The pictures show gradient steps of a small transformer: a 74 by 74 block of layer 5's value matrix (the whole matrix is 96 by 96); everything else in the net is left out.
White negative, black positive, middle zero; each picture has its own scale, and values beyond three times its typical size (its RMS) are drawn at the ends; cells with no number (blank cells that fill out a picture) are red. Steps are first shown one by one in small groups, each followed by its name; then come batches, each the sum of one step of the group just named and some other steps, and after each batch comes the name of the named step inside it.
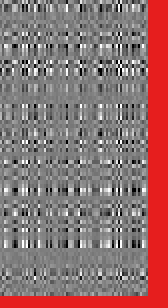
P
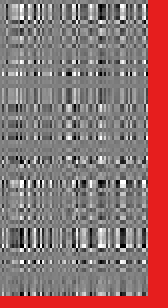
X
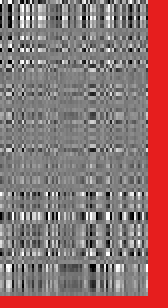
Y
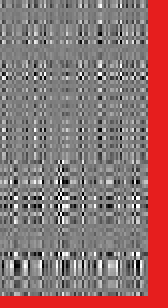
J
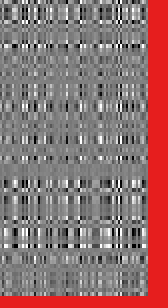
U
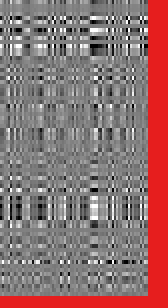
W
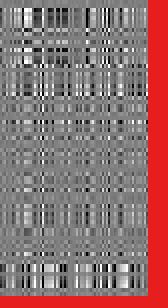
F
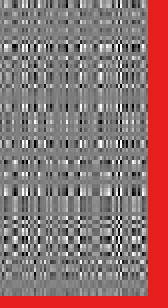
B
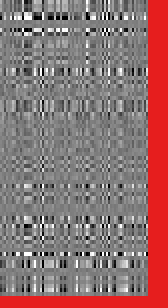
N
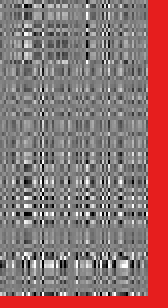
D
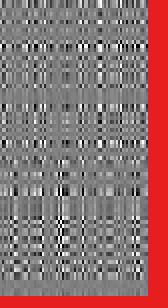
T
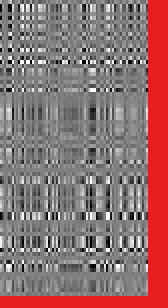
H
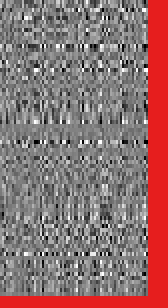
N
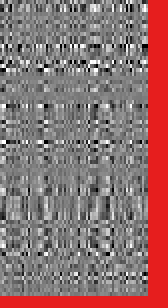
H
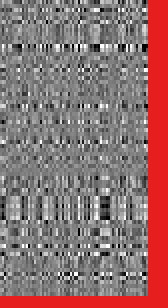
U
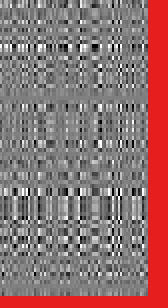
B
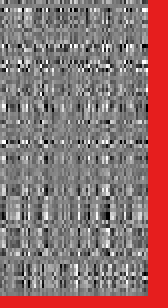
F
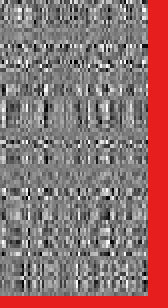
F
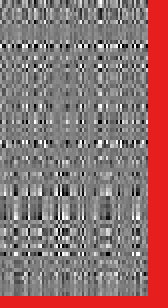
T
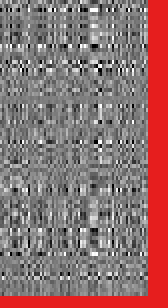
P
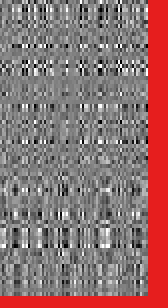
P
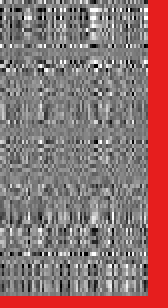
N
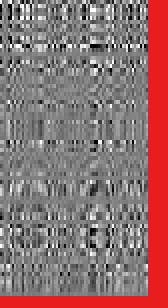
Y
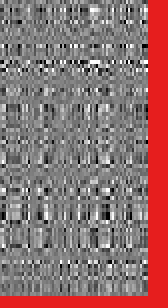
X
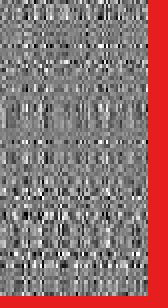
D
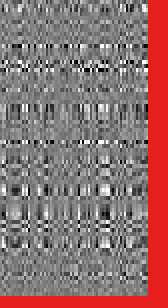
B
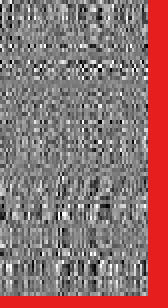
Y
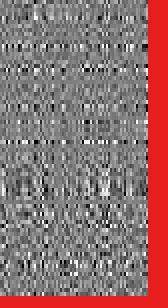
D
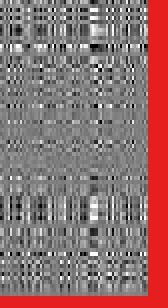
W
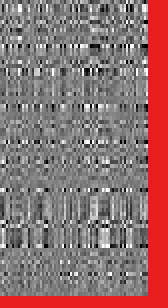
W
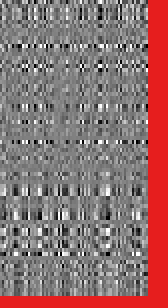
P
